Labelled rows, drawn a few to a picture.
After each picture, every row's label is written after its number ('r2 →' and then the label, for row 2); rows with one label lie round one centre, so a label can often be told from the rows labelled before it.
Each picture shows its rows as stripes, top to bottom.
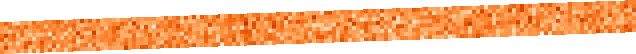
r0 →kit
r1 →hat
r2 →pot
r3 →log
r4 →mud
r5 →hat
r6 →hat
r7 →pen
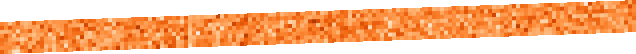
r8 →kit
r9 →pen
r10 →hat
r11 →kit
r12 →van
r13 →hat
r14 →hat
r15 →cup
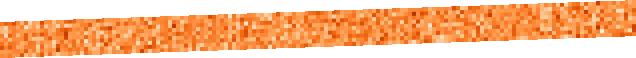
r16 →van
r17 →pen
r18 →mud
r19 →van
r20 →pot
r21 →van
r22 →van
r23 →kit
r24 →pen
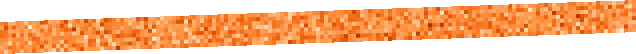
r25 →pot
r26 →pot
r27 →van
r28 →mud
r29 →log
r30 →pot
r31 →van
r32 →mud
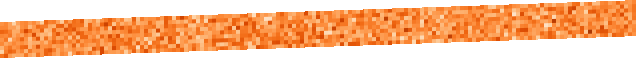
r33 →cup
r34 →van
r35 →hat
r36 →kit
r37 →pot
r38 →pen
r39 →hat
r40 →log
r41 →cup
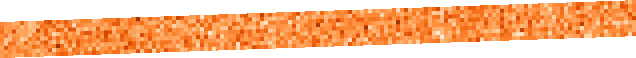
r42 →pot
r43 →pen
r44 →van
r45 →mud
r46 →mud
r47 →mud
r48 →kit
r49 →pen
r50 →pot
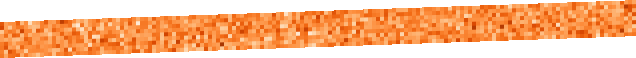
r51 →van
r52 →van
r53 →hat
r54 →kit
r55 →cup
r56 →van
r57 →log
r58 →mud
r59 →mud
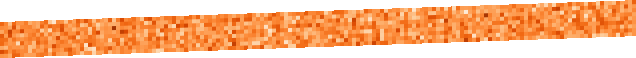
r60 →mud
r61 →hat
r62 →log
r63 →pen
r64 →van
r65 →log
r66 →log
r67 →van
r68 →kit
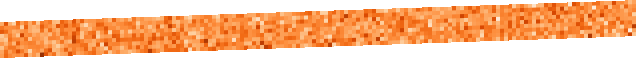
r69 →cup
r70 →van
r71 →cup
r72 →hat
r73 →hat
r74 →pen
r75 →mud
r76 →pot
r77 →hat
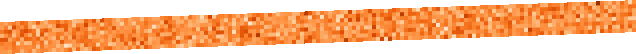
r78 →pot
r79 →kit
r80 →cup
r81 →pen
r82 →cup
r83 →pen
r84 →pen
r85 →mud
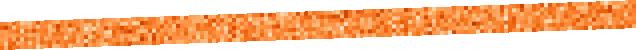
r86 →kit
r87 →van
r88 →log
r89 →log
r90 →pen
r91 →van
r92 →pen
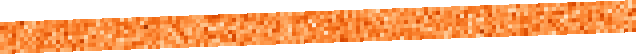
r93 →pot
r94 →pot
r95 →kit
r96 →mud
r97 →log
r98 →van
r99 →hat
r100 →mud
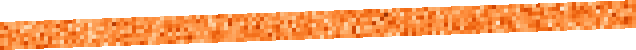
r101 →van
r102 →log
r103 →mud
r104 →cup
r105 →pen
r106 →pen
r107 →kit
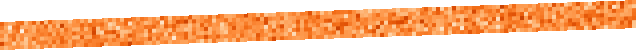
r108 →pen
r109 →pot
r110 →kit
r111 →mud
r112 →log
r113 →cup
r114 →pen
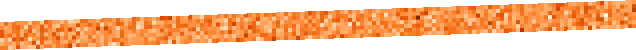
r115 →pot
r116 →mud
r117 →van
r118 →pen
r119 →hat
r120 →pen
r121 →kit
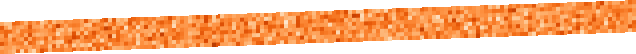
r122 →mud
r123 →log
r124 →cup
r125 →cup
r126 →hat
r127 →mud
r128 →log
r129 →kit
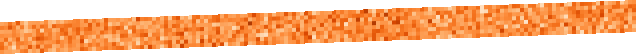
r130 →mud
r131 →van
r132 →mud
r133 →cup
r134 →kit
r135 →van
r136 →cup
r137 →cup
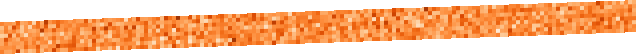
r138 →pot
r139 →kit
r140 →hat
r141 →log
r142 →log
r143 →hat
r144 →hat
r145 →kit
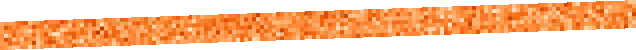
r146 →pot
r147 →hat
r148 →pot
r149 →mud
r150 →cup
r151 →pen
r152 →van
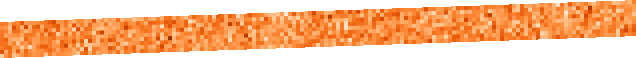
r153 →pot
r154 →hat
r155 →kit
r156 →cup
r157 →cup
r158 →cup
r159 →van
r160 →pen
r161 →pen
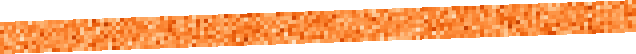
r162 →pen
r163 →mud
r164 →hat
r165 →pen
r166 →mud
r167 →log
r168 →hat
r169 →log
